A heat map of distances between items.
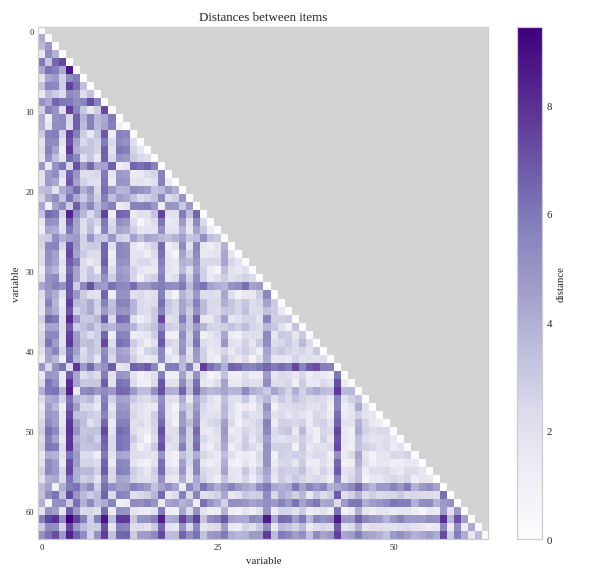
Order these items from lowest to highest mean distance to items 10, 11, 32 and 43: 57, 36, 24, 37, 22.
24, 37, 36, 22, 57
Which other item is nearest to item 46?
56
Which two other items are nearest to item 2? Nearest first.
57, 20
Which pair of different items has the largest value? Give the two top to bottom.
4, 61
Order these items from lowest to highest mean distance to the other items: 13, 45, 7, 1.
13, 7, 45, 1
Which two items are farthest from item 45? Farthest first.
4, 42
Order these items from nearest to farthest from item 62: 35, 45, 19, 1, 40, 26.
19, 40, 35, 45, 26, 1
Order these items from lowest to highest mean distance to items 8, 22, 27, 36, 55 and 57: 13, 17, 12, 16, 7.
16, 13, 7, 12, 17
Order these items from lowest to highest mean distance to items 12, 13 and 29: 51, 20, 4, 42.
51, 20, 42, 4
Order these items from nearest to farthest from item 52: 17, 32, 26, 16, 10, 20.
10, 16, 26, 32, 20, 17
